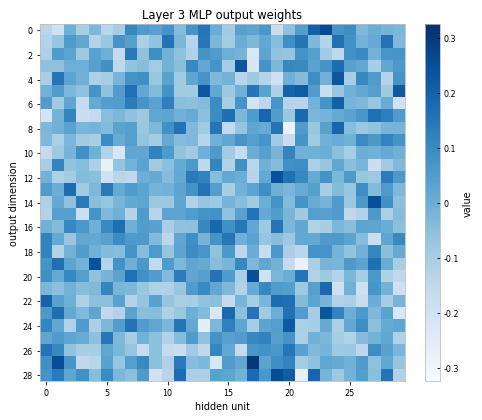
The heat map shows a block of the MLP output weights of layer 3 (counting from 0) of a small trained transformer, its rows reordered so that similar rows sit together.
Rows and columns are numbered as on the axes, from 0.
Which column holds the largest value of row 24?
20
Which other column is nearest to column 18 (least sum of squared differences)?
28
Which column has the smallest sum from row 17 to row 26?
10
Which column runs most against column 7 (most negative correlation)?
19
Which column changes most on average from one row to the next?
17
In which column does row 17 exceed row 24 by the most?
13
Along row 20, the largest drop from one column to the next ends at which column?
18
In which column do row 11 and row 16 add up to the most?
14
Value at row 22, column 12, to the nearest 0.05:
-0.1
